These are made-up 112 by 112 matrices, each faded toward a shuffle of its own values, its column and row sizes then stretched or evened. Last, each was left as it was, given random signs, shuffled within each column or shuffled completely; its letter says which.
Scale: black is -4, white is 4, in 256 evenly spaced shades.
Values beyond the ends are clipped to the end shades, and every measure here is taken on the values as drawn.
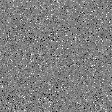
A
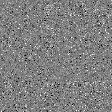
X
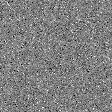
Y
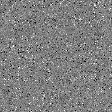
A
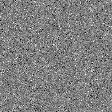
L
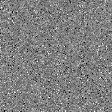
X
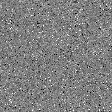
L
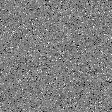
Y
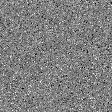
Y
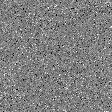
Y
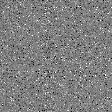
A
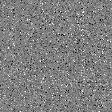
A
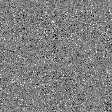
A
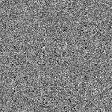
X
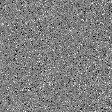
L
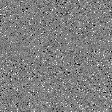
X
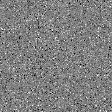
A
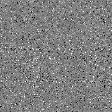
X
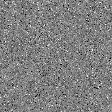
L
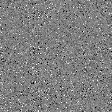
A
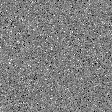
Y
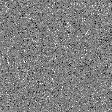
L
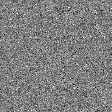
A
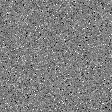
Y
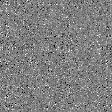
X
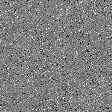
Y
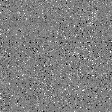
A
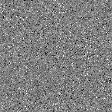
A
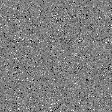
A
